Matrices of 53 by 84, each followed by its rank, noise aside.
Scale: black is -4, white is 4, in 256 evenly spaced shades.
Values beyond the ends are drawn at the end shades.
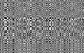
three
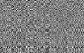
four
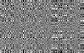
three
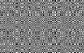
two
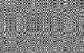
three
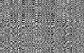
four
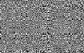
six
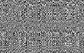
six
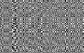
three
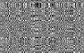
three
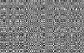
three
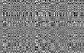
three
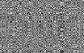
five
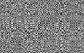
six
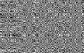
five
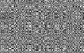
four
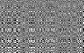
two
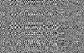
four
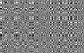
two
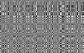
two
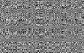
five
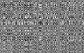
four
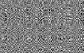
five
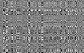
three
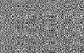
five
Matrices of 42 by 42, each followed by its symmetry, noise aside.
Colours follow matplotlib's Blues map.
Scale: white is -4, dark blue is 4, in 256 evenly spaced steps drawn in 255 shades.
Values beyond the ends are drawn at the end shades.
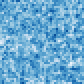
no symmetry.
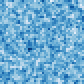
no symmetry.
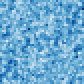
same after a half turn.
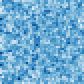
mirrored top to bottom.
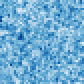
no symmetry.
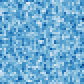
mirrored top to bottom.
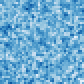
symmetric.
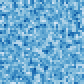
symmetric.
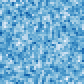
same after a half turn.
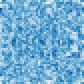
mirrored top to bottom.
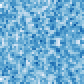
mirrored top to bottom.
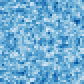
mirrored top to bottom.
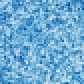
symmetric.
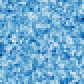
no symmetry.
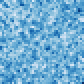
symmetric.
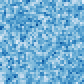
symmetric.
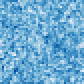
no symmetry.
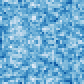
mirrored top to bottom.
